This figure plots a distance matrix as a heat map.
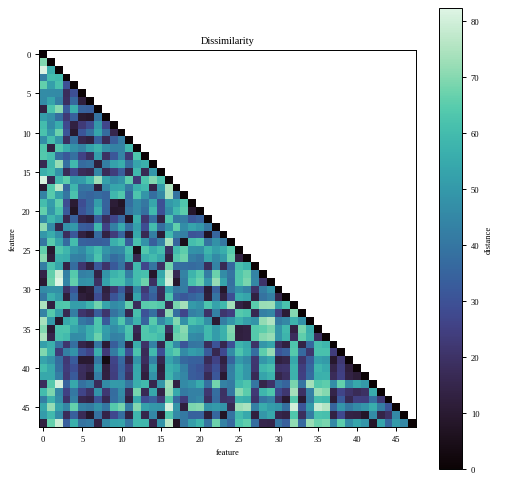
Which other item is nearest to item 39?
8
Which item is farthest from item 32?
45
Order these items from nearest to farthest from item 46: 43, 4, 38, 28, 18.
43, 38, 4, 18, 28
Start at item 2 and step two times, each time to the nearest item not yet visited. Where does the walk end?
22
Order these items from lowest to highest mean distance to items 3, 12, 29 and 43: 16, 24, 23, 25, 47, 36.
23, 47, 24, 25, 36, 16
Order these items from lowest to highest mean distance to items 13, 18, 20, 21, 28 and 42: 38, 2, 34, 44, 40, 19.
44, 40, 19, 38, 34, 2
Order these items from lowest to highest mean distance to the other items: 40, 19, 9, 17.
40, 9, 19, 17
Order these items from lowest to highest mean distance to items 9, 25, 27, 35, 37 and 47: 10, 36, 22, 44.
44, 10, 36, 22
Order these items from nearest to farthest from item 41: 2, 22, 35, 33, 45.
33, 22, 2, 45, 35
